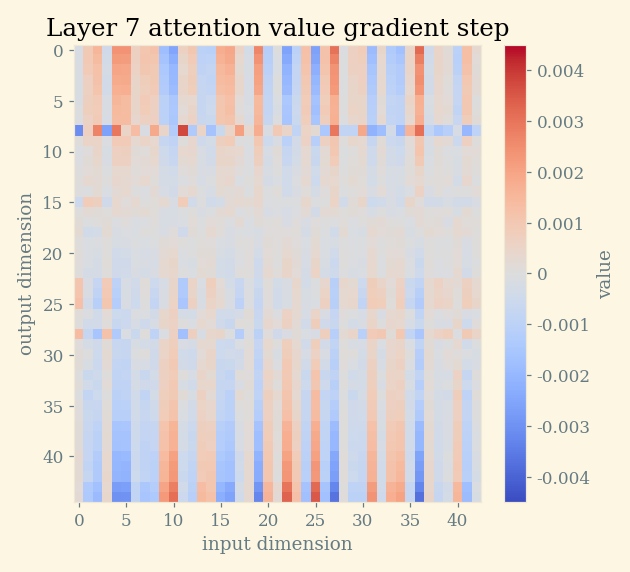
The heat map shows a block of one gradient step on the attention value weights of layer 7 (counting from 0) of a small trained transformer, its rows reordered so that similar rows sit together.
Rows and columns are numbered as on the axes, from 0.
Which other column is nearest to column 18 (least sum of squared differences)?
21
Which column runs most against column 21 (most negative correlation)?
39
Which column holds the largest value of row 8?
11
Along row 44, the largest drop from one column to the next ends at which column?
26
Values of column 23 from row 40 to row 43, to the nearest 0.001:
0.001 0.001 0.001 0.001
